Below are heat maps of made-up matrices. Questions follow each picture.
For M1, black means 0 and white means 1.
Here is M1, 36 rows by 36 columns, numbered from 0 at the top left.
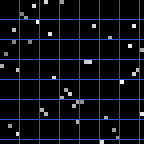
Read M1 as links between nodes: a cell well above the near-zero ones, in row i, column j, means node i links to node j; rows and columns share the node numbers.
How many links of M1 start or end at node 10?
3
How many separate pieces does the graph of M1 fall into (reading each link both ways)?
5
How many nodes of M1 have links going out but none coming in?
2
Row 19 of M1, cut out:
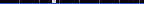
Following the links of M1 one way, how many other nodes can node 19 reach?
8
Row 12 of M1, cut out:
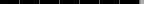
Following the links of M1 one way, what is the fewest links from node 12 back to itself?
7
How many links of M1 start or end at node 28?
3
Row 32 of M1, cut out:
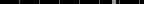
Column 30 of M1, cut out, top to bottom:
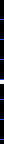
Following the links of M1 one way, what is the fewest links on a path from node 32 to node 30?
5
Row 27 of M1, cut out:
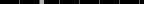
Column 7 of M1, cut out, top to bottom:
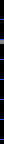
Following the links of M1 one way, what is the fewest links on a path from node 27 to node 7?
2
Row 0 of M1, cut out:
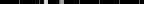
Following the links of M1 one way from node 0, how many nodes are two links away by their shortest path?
3
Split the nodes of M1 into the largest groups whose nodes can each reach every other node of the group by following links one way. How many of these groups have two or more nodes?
5
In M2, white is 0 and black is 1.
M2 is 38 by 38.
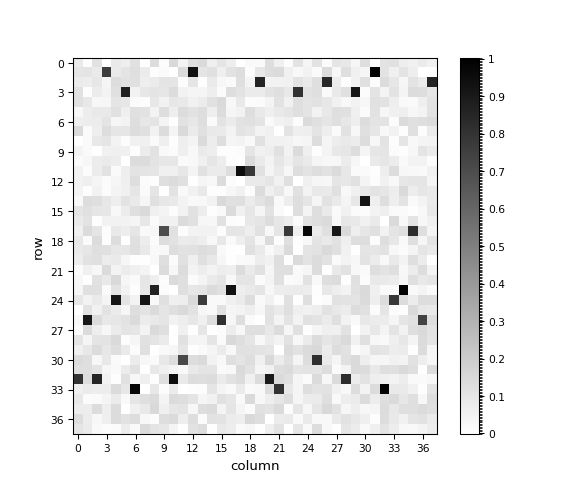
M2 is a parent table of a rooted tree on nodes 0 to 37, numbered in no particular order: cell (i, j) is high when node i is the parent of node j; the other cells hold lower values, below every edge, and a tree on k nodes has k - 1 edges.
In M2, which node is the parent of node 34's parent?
3
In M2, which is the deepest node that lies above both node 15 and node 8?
26
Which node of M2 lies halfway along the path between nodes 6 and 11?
24
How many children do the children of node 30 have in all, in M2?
2
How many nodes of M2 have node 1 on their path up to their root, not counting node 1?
9
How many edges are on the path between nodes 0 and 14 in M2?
7
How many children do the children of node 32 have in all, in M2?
3
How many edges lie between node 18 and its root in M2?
3
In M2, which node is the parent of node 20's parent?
33
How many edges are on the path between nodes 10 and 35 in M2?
5
